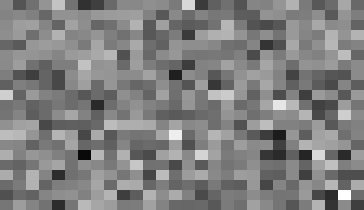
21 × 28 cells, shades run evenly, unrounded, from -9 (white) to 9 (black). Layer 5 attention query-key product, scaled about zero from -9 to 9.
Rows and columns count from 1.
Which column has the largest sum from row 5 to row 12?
14
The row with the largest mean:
9
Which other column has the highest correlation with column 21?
22
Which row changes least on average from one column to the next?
2
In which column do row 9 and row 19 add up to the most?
17
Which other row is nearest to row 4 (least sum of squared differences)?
7
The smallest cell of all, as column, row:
27, 20
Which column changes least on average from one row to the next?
4
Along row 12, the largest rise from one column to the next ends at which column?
25
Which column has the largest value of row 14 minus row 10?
21
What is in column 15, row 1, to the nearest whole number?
-6
